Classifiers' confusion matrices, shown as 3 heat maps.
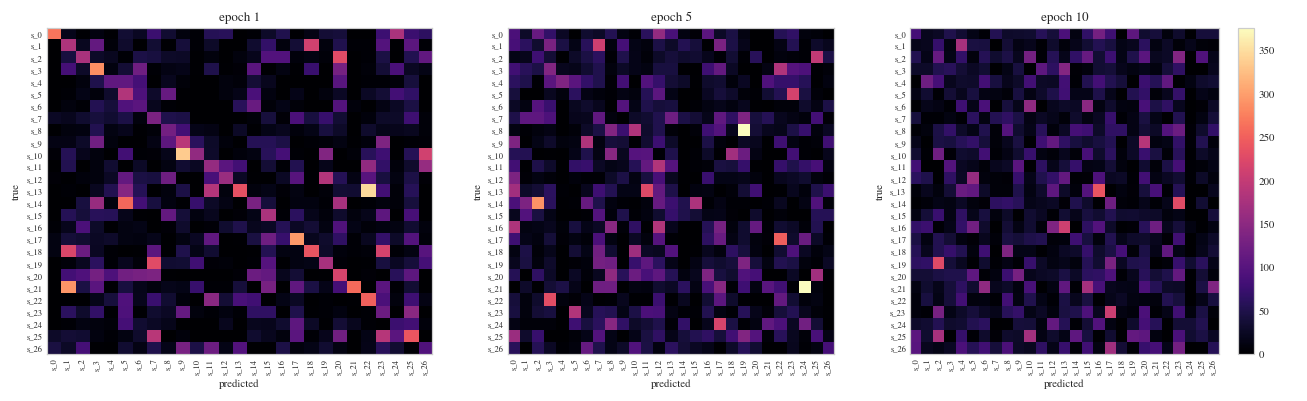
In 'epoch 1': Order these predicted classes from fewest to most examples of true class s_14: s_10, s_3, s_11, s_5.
s_11, s_10, s_3, s_5
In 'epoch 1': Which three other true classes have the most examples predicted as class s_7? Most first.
s_19, s_25, s_20
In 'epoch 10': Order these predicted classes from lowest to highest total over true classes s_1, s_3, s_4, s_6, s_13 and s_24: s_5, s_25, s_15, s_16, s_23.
s_25, s_23, s_5, s_15, s_16
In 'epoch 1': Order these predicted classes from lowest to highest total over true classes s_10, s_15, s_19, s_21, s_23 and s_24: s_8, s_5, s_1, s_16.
s_16, s_8, s_5, s_1
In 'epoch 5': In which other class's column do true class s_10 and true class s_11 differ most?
s_12
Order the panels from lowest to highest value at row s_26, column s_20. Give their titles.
epoch 1, epoch 5, epoch 10
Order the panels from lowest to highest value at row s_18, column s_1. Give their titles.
epoch 10, epoch 5, epoch 1
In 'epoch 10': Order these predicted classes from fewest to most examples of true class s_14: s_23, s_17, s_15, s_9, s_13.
s_13, s_15, s_9, s_17, s_23
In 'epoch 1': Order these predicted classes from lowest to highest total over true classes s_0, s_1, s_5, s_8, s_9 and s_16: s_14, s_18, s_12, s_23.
s_12, s_14, s_18, s_23
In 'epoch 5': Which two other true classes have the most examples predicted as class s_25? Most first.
s_2, s_20
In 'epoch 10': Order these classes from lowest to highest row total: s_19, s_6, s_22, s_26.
s_22, s_6, s_19, s_26
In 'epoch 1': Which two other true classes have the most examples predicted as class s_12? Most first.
s_11, s_0
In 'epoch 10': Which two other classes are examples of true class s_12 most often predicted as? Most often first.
s_5, s_13
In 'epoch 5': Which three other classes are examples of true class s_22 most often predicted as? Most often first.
s_3, s_17, s_12
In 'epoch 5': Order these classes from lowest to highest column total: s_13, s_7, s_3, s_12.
s_13, s_3, s_7, s_12
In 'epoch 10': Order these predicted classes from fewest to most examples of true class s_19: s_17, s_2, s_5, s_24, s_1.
s_5, s_24, s_1, s_17, s_2
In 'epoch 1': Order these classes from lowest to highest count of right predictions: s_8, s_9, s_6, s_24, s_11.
s_24, s_6, s_8, s_11, s_9
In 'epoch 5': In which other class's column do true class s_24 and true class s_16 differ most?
s_0
